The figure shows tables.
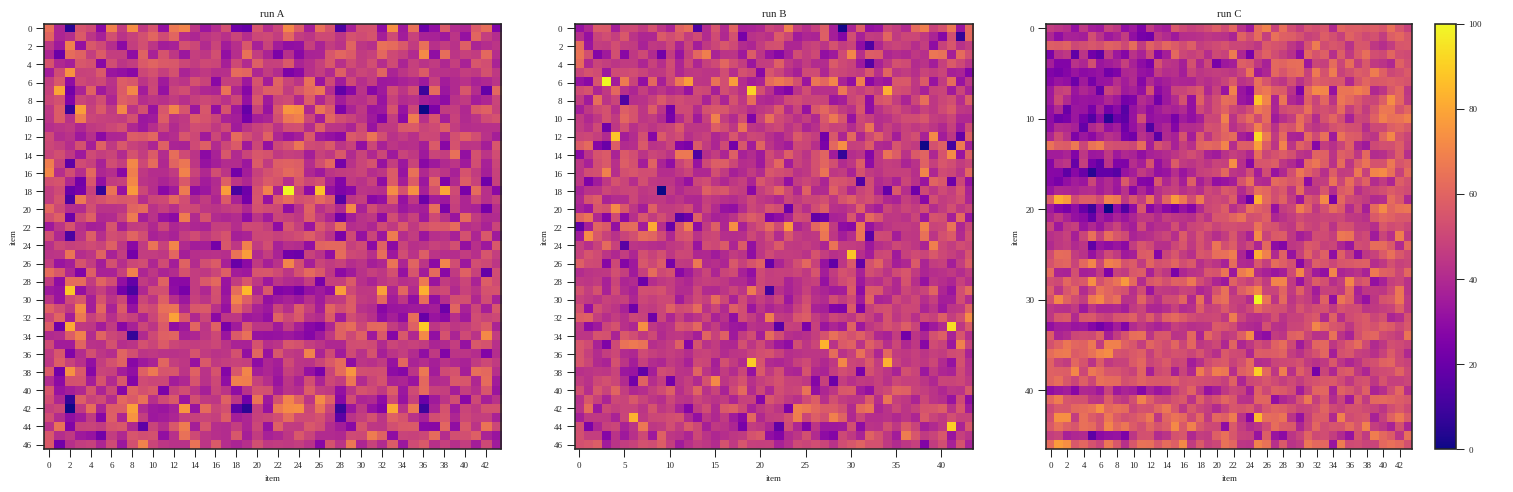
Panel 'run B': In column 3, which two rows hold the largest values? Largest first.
6, 16
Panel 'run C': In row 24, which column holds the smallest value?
5
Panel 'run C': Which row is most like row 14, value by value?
40
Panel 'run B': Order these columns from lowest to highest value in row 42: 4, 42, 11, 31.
11, 4, 42, 31
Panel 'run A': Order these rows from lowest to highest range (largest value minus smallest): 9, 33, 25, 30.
30, 25, 33, 9
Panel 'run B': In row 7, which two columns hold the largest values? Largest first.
19, 34
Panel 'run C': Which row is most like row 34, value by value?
37
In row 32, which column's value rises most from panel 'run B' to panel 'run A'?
12
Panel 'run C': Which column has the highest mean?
25
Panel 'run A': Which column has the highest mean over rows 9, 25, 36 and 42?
7
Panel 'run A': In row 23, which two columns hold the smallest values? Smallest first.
2, 28
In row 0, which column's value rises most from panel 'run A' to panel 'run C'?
28
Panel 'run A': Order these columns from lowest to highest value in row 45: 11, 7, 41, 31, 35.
11, 7, 35, 41, 31
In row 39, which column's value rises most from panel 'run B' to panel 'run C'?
6
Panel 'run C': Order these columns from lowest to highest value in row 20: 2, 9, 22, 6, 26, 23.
9, 2, 6, 22, 23, 26
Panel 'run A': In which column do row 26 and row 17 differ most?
38
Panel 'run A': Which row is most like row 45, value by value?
12
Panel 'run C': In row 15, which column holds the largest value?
22
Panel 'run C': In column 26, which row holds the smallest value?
34
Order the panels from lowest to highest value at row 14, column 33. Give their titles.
run A, run B, run C
